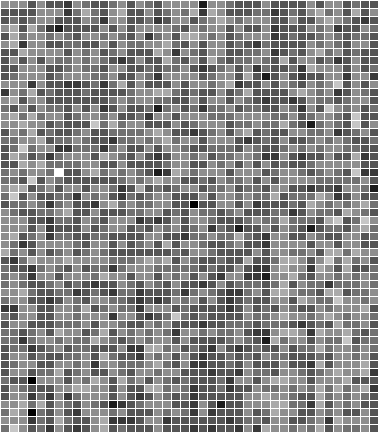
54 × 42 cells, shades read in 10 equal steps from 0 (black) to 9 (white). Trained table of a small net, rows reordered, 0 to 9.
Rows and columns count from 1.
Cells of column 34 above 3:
25
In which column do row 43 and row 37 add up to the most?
31
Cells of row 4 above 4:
17
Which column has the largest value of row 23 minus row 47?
4
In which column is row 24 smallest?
42
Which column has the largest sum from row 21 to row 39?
32
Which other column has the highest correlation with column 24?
22
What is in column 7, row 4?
1
